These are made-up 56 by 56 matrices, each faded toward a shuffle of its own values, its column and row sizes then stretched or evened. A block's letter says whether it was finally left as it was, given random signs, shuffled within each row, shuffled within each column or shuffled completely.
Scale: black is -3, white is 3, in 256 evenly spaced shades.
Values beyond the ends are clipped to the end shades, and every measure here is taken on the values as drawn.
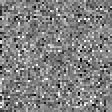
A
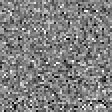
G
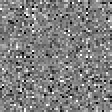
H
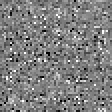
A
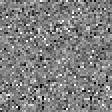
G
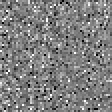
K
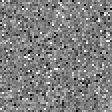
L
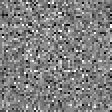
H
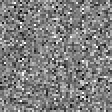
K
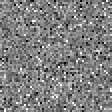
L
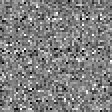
H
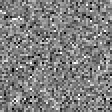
G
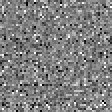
A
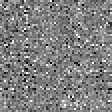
H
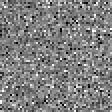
G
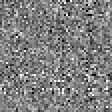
H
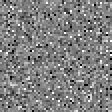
K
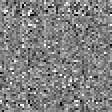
A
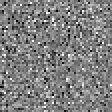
A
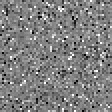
L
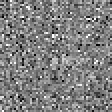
H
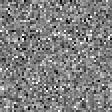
G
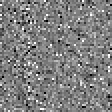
K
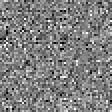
H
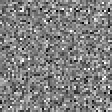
A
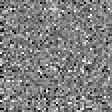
H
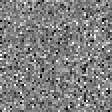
K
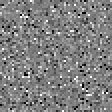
L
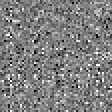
H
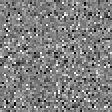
H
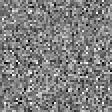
H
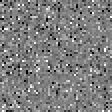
A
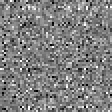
H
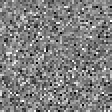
G
